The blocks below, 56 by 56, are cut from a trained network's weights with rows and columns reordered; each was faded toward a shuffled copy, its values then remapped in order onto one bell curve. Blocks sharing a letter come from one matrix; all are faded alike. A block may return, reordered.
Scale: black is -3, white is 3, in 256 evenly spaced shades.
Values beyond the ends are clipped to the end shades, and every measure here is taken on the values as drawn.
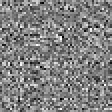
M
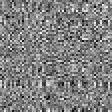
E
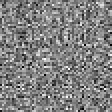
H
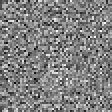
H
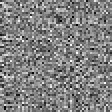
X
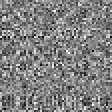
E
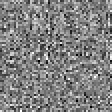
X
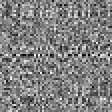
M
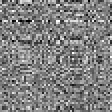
M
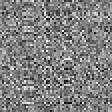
M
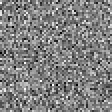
H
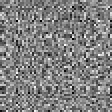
E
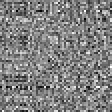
E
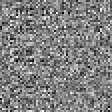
X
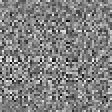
M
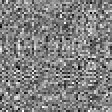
X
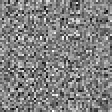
E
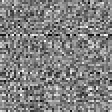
M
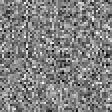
X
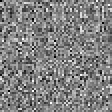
X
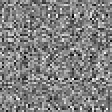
E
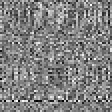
M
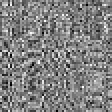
E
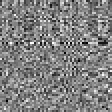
M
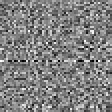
M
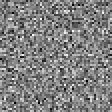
H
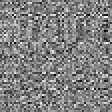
M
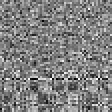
M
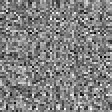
H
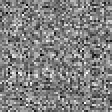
H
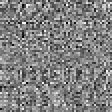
E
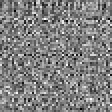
M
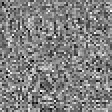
H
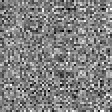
H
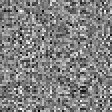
X
